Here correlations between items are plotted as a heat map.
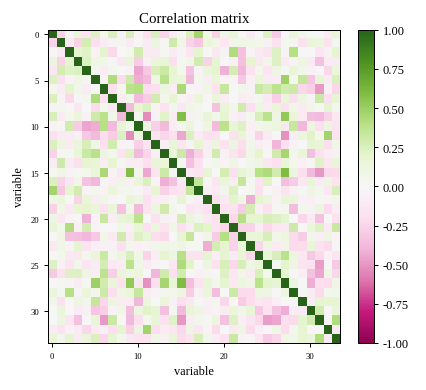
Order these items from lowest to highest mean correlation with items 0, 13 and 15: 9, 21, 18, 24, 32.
32, 21, 18, 24, 9
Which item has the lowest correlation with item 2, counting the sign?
22
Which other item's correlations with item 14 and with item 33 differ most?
17
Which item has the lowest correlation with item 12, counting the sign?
26
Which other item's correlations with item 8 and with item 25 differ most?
9
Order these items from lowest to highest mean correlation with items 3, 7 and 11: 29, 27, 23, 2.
27, 2, 23, 29
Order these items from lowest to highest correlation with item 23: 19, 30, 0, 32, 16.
32, 0, 16, 30, 19
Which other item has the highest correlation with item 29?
5
